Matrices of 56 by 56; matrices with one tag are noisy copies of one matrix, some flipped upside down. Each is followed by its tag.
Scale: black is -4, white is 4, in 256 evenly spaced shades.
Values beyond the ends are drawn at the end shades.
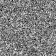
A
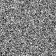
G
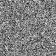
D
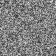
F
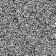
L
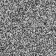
A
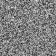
G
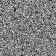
L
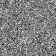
F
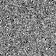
D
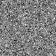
F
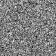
A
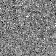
L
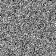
L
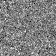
G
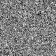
F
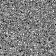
G
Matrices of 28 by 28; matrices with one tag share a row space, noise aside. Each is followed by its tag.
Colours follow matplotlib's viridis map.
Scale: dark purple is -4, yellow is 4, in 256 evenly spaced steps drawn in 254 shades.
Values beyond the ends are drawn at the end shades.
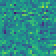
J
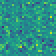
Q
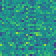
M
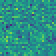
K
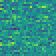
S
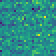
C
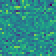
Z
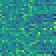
M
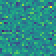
Z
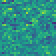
J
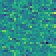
J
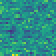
S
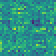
C
